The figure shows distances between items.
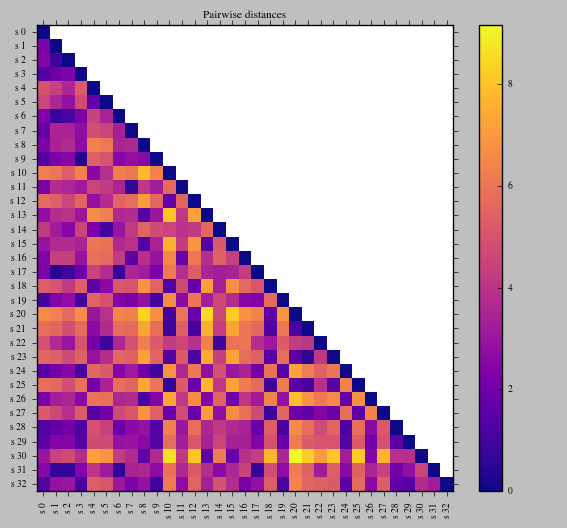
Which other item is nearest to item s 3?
s 9
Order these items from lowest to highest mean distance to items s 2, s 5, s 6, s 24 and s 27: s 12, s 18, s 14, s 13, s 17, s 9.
s 17, s 14, s 9, s 18, s 12, s 13
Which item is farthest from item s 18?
s 30
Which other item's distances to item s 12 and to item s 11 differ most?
s 7
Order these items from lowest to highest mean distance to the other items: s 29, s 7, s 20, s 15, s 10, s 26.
s 29, s 7, s 26, s 15, s 10, s 20
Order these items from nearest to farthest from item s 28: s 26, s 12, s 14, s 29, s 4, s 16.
s 29, s 26, s 16, s 14, s 4, s 12
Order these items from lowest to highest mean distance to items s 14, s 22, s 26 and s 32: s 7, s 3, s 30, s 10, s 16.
s 3, s 7, s 16, s 30, s 10
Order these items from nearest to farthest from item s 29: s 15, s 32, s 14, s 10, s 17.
s 32, s 17, s 15, s 14, s 10
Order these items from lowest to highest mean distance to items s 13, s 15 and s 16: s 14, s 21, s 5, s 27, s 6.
s 6, s 14, s 5, s 27, s 21
